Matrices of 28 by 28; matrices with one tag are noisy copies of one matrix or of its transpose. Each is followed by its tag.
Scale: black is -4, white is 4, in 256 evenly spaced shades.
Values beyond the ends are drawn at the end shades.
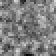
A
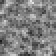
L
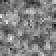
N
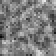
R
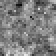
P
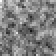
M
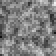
R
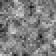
N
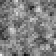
N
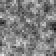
A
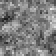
P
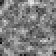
L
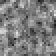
L
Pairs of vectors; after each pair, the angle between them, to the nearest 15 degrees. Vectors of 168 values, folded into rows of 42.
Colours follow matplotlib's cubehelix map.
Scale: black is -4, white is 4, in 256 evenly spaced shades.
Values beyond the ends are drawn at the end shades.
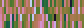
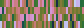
90 degrees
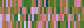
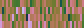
75 degrees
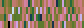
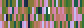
105 degrees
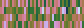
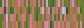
45 degrees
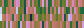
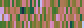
75 degrees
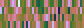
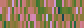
60 degrees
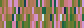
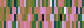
150 degrees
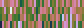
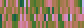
60 degrees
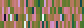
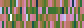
75 degrees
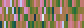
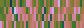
135 degrees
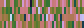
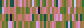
105 degrees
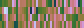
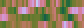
75 degrees
